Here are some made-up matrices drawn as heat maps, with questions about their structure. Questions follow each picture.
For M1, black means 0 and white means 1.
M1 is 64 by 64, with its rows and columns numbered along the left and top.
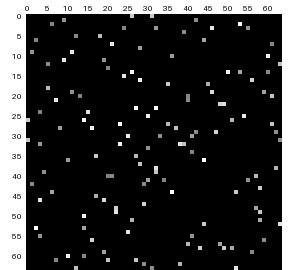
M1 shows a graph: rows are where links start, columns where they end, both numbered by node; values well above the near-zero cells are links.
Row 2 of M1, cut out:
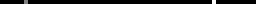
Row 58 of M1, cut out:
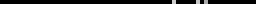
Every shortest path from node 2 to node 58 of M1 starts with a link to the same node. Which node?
node 53
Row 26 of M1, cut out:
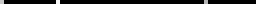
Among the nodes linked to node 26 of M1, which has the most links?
node 14
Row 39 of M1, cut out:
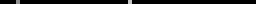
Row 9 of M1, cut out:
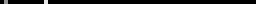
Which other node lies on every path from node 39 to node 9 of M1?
node 32
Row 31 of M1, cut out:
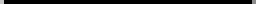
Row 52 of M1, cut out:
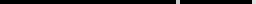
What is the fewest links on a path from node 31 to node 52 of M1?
2
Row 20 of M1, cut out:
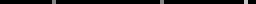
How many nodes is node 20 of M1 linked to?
3
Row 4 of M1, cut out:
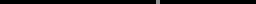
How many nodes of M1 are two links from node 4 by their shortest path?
1
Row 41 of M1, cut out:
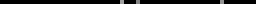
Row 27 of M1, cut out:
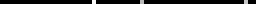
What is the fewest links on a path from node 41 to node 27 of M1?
5
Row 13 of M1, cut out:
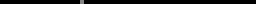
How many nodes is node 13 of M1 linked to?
1
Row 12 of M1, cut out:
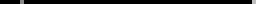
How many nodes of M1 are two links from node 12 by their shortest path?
3
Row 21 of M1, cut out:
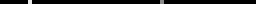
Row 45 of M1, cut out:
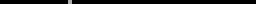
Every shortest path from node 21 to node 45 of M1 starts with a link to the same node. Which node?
node 7
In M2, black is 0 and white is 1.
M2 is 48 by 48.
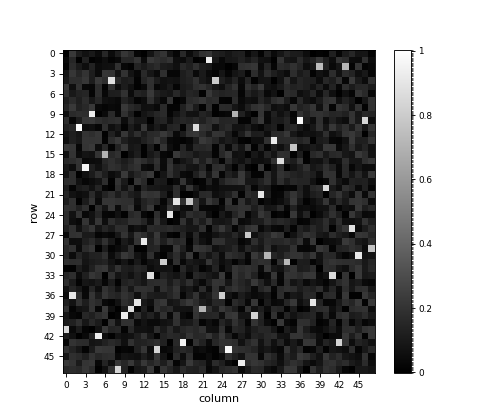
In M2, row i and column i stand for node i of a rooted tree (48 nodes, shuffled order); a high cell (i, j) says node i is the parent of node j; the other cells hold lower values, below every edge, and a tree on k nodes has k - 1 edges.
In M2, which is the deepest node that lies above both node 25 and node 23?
9
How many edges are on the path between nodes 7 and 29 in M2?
4
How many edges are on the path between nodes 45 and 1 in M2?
6
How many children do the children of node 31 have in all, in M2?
1
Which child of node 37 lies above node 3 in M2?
38
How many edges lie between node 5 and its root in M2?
5
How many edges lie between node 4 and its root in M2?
5
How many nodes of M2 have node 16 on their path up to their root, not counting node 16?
5
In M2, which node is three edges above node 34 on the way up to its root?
21
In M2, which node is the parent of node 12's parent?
27
